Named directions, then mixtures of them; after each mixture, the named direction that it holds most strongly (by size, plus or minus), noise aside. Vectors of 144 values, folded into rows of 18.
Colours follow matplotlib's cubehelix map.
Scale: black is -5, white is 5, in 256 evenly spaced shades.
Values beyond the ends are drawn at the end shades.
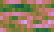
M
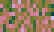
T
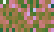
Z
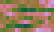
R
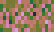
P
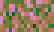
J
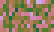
J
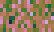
T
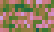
M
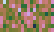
Z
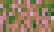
T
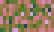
P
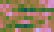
R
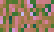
J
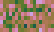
J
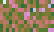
Z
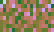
Z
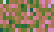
Z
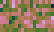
T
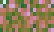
Z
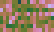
T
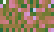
Z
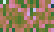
Z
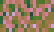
J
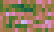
M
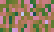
P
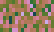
P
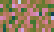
T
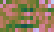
R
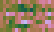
R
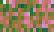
Z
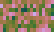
T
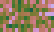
T
